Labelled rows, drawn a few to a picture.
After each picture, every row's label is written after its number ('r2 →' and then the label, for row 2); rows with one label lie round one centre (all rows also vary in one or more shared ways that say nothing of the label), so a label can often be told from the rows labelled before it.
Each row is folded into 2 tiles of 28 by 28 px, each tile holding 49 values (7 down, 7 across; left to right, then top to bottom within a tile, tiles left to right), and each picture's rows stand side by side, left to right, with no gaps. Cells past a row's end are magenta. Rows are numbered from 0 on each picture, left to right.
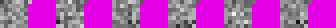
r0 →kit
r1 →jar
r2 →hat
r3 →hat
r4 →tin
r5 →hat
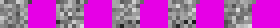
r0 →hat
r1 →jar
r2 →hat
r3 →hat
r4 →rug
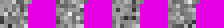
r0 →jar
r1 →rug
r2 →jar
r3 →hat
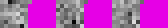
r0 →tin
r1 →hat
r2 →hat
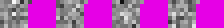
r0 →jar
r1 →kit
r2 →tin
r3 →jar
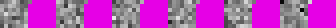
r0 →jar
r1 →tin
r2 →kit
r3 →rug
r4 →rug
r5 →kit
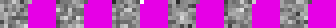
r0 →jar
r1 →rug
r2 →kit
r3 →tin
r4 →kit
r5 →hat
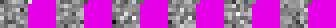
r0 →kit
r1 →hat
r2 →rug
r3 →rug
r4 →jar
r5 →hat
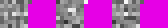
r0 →jar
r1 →kit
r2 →jar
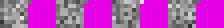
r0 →rug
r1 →tin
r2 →kit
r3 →hat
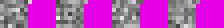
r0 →kit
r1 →kit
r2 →rug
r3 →rug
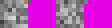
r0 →rug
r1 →tin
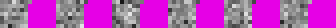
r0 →jar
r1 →jar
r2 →tin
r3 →hat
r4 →hat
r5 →jar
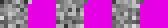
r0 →kit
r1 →jar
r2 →rug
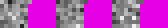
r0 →tin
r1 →rug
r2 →rug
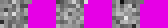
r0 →jar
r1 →kit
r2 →tin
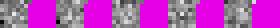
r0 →rug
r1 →rug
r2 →tin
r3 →jar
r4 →kit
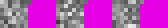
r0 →tin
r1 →jar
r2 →rug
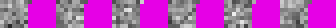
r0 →hat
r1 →rug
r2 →kit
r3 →rug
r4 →tin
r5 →hat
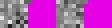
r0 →hat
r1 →tin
